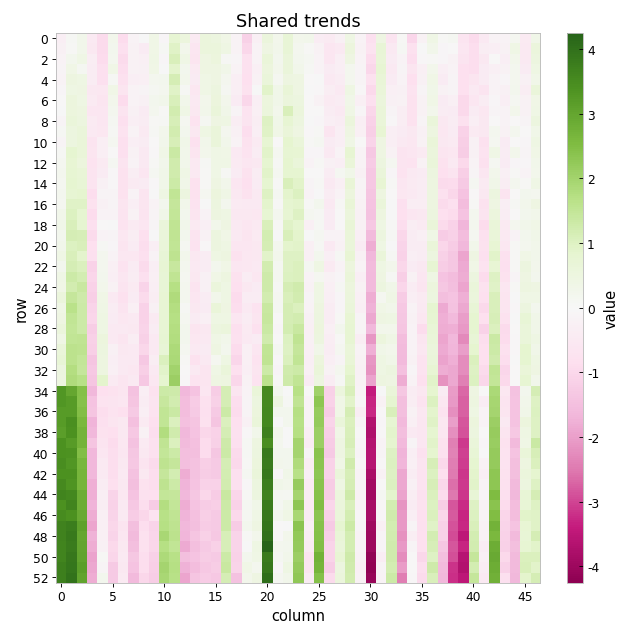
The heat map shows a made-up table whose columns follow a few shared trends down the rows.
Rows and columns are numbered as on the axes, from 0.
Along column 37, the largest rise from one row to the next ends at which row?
34
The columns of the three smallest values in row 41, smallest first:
30, 39, 38
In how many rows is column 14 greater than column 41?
34
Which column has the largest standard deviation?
0
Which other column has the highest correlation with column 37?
8
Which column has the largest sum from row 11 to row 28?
11
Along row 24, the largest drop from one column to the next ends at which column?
3
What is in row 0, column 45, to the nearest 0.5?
-0.5
